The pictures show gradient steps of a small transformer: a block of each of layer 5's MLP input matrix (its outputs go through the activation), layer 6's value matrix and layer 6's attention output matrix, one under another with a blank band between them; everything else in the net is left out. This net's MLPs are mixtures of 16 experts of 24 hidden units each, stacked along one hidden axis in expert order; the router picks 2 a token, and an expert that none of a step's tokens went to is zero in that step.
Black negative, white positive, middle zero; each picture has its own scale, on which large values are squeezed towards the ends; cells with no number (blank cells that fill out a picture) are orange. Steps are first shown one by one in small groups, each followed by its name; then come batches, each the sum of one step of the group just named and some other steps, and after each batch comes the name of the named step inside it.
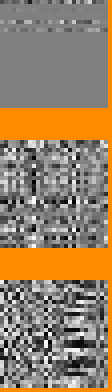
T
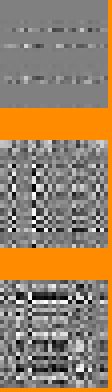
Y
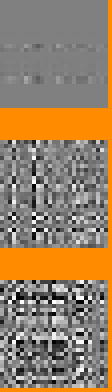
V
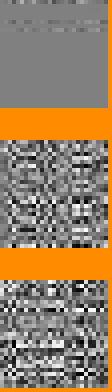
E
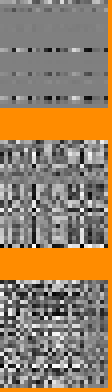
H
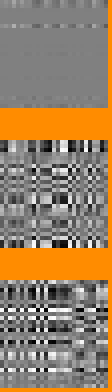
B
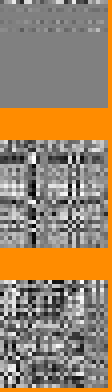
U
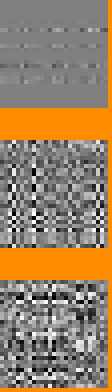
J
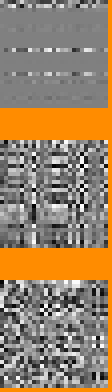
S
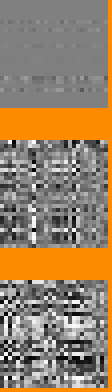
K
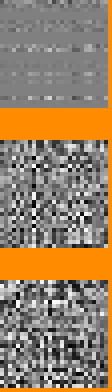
E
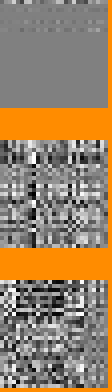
U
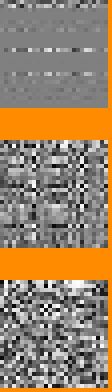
S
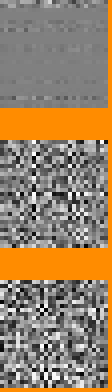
E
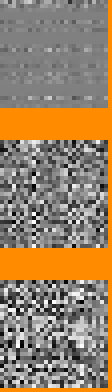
J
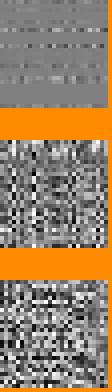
J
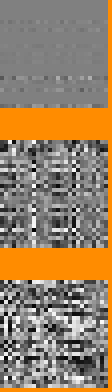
K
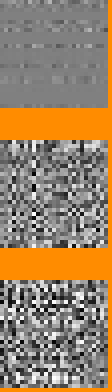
J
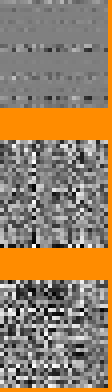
H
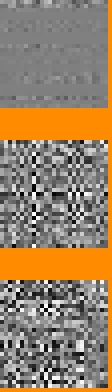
V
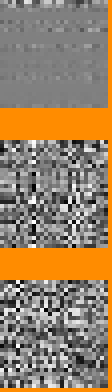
T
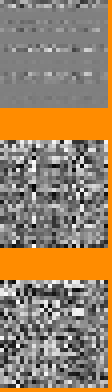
S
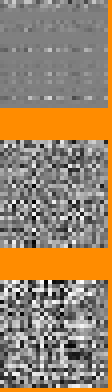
U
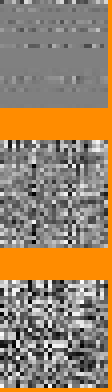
U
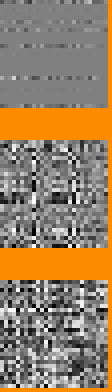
T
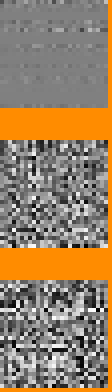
E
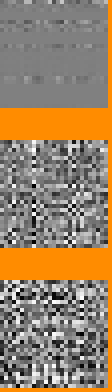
V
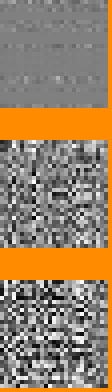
V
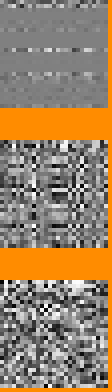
S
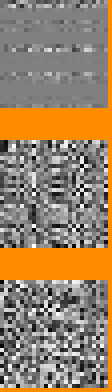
S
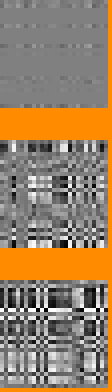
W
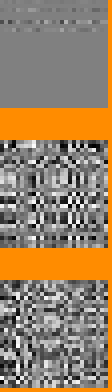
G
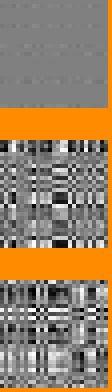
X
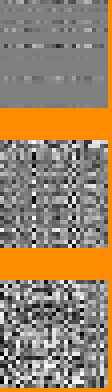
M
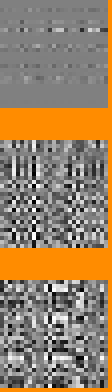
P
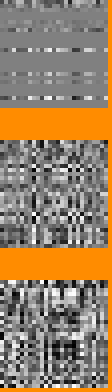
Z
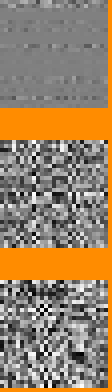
X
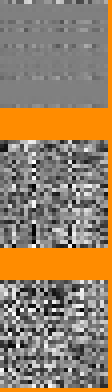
M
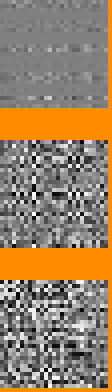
Z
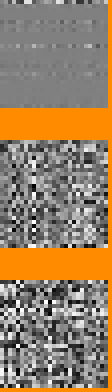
W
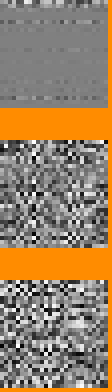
G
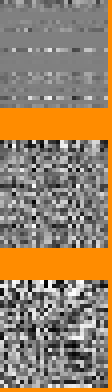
Z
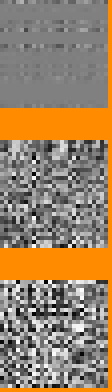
M
